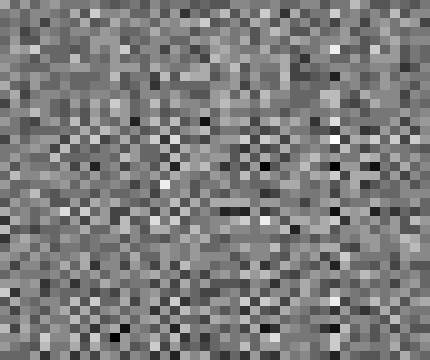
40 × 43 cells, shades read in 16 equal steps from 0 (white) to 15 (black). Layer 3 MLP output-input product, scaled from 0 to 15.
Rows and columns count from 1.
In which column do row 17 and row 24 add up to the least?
7
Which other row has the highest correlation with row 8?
26
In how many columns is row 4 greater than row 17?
17
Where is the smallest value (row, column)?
16, 34
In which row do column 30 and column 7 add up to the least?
24
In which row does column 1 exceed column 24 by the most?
25
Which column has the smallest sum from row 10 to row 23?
23
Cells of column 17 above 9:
9
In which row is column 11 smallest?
15
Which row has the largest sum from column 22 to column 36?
40
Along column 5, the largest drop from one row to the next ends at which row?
38
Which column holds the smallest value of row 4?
28
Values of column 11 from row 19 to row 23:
8 9 8 7 7
